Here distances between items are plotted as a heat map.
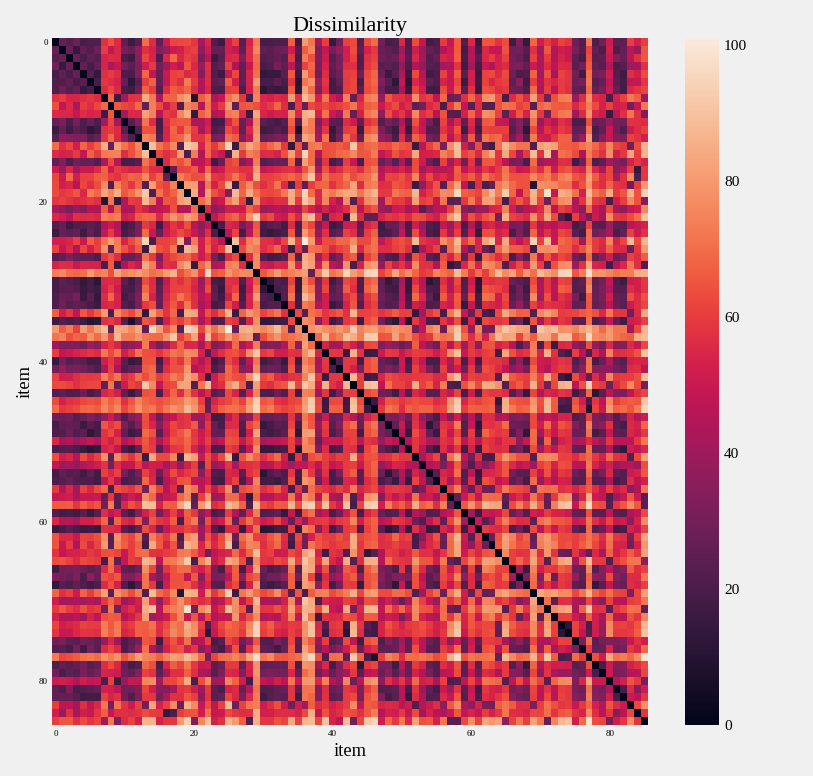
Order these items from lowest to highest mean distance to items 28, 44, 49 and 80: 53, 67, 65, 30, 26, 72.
30, 65, 67, 53, 72, 26
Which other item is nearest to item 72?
38
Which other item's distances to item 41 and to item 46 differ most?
77
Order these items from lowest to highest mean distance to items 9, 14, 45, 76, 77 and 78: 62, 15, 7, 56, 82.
15, 82, 7, 56, 62
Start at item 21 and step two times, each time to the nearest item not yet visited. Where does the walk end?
60
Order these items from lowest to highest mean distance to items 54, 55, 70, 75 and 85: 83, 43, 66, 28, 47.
47, 66, 28, 43, 83
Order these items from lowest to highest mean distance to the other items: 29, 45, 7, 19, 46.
7, 45, 46, 19, 29
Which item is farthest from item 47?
36
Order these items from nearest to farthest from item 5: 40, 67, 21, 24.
40, 24, 67, 21
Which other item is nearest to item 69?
18
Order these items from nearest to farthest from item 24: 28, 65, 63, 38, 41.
41, 38, 28, 65, 63
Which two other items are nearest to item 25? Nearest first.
14, 19
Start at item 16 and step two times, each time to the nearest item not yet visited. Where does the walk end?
17
